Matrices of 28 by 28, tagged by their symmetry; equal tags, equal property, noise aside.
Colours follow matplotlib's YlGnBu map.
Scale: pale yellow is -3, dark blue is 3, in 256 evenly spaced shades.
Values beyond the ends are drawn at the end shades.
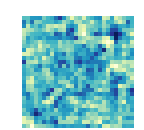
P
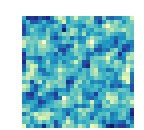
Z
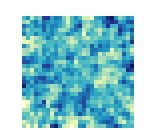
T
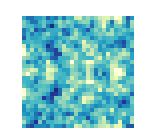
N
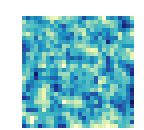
T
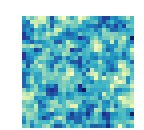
T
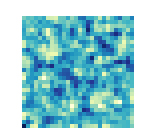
P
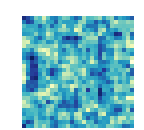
N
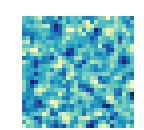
T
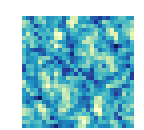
Z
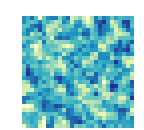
P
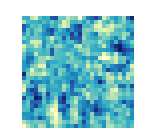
T
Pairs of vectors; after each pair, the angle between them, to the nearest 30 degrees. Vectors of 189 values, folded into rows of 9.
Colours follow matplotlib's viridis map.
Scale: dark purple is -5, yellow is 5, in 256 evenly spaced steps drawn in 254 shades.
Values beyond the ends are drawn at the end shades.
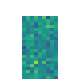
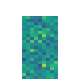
90 degrees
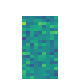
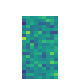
150 degrees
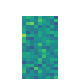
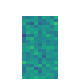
150 degrees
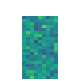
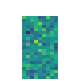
150 degrees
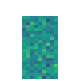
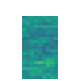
120 degrees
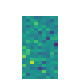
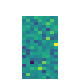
150 degrees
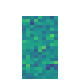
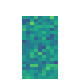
150 degrees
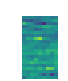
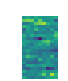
150 degrees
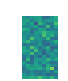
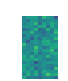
120 degrees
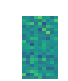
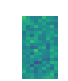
90 degrees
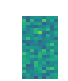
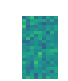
60 degrees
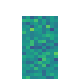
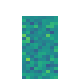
90 degrees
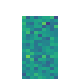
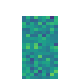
120 degrees
